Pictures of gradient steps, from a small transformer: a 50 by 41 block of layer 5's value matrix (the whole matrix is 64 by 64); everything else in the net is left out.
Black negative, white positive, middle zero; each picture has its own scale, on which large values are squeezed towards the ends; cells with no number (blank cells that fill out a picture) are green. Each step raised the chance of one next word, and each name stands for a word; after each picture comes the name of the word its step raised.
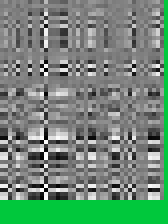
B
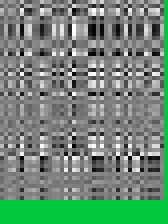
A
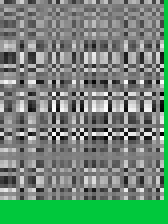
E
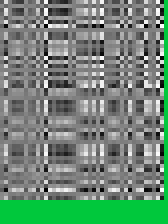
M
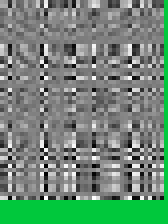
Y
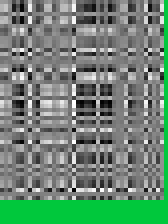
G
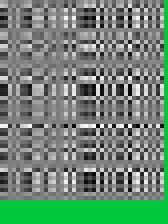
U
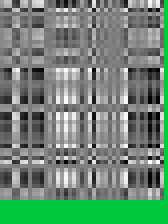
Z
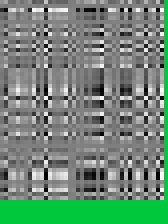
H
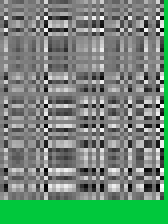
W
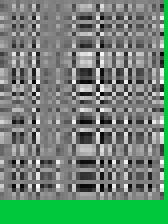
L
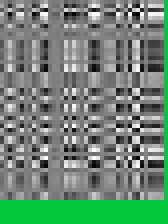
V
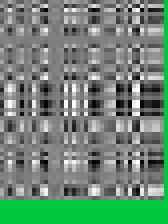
G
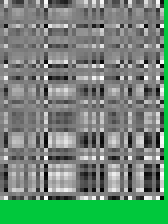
Y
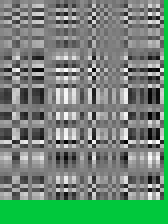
B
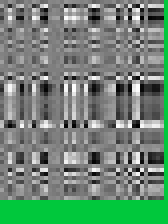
U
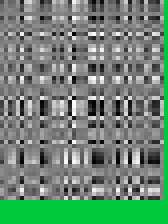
G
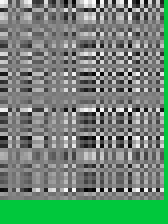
E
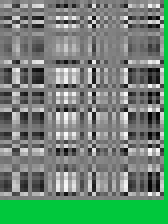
L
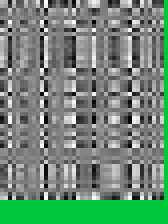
Z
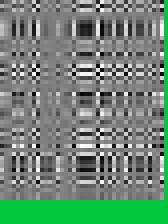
A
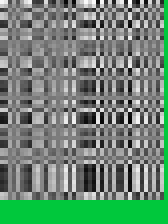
Z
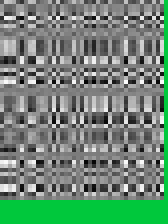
L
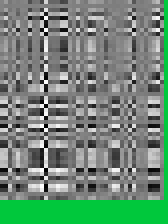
W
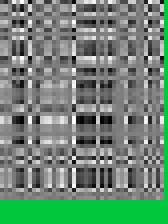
Z
